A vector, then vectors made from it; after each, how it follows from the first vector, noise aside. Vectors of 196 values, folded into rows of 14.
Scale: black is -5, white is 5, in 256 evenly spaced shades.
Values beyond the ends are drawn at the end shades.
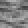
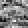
reversed, scaled up.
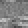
reversed, negated, partly zeroed.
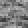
reversed.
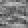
wrapped around, negated.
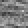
wrapped around.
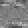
reversed, negated, partly zeroed.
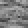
reversed.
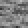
wrapped around.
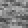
reversed.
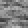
reversed.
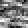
reversed, negated, scaled up.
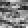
scaled up.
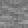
wrapped around, negated, shrunk.
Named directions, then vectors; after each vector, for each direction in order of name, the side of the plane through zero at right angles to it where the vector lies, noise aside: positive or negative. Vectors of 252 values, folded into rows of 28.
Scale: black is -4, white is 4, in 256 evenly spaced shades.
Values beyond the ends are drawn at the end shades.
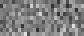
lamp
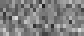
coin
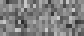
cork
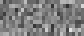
positive, positive, positive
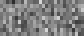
negative, positive, positive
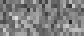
positive, negative, positive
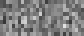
positive, negative, positive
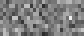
positive, positive, negative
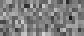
negative, negative, positive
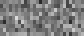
positive, negative, positive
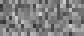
positive, negative, positive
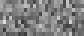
negative, positive, negative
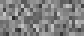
negative, negative, negative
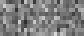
negative, positive, positive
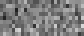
positive, positive, positive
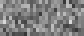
negative, positive, negative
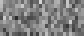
negative, positive, negative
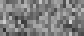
negative, positive, negative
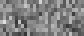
negative, positive, negative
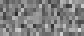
positive, positive, positive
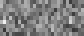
negative, positive, negative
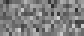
positive, positive, positive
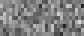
negative, negative, negative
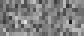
positive, negative, positive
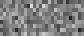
negative, negative, positive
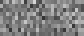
positive, negative, negative
